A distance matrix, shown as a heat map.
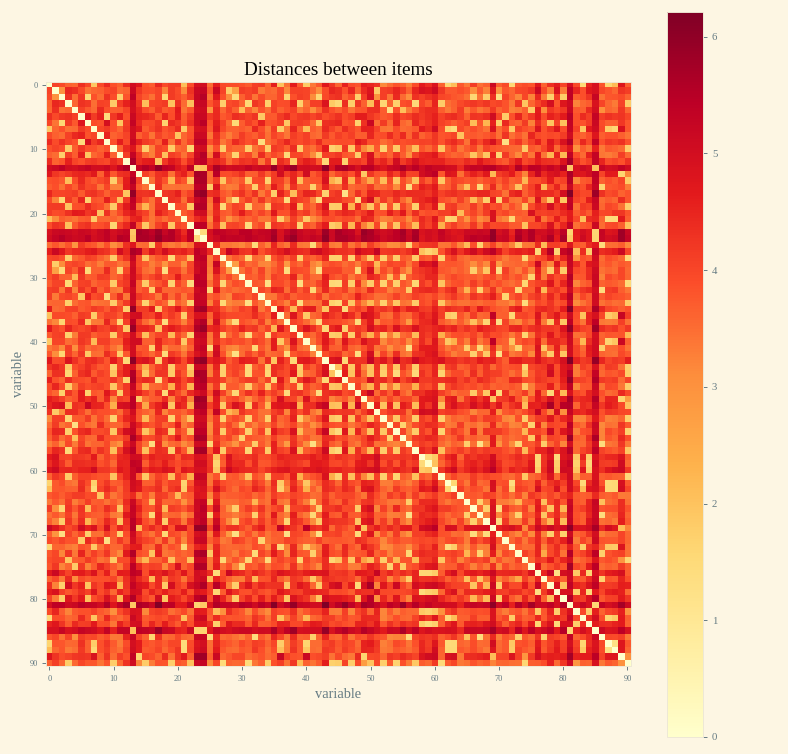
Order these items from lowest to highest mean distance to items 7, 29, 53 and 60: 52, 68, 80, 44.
68, 80, 52, 44
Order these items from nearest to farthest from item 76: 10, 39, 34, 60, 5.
60, 10, 34, 39, 5
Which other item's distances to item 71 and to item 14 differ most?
9
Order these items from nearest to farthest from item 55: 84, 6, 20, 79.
6, 79, 84, 20
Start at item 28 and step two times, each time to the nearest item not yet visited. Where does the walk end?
51
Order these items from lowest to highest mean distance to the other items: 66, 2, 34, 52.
34, 52, 2, 66
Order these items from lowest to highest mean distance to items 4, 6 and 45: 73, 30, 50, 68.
30, 68, 73, 50
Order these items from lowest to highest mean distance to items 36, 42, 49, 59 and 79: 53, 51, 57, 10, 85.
10, 53, 57, 51, 85
